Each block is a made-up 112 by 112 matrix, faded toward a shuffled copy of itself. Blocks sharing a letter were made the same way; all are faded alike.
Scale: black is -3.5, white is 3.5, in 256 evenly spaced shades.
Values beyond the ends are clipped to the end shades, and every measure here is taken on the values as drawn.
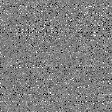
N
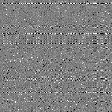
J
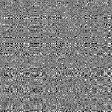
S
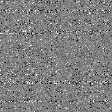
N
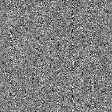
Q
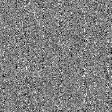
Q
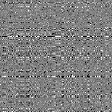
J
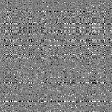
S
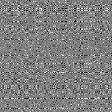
J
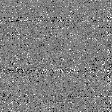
N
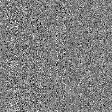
Q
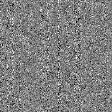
Q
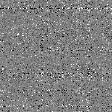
N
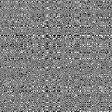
S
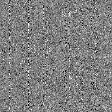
Q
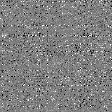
N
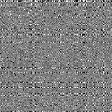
S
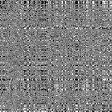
S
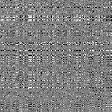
J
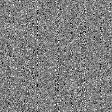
Q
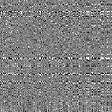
J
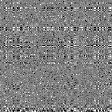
S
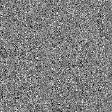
Q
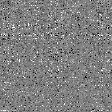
N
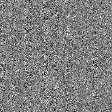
Q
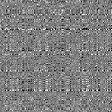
S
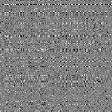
J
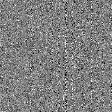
Q
